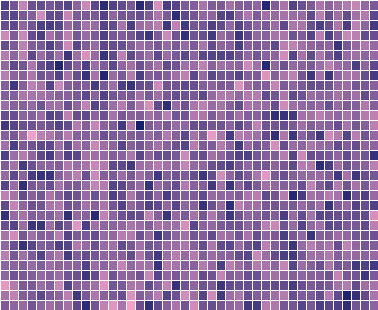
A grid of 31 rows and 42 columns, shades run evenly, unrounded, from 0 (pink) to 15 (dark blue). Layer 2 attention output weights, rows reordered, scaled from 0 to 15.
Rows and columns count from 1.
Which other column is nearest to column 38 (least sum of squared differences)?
4
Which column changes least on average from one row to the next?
13
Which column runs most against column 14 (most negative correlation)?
18
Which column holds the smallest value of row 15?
31
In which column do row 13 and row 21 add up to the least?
29
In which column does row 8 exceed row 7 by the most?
37
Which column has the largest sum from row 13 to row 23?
26
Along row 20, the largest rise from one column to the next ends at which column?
33
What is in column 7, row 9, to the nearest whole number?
3
